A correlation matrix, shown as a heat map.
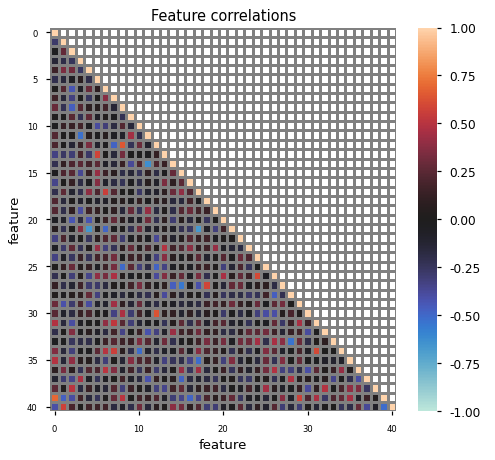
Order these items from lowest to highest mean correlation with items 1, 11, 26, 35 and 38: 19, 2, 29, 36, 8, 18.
8, 18, 29, 19, 2, 36
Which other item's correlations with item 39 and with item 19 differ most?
16
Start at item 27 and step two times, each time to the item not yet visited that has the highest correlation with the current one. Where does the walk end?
33
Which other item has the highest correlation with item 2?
38
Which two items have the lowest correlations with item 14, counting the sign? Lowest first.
11, 27
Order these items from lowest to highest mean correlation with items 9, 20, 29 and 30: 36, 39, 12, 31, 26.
36, 12, 26, 31, 39
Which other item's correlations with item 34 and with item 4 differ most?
7
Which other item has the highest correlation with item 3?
37
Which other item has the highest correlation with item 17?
6
